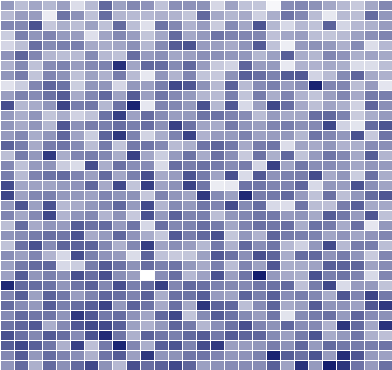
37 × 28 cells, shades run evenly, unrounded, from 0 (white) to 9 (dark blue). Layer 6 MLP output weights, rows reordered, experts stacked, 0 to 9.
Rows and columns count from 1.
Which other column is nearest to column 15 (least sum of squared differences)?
1
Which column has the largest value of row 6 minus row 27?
21
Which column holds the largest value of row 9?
23
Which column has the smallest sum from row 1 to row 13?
26
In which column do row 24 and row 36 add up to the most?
20
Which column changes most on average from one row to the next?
11
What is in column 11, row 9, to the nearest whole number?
4
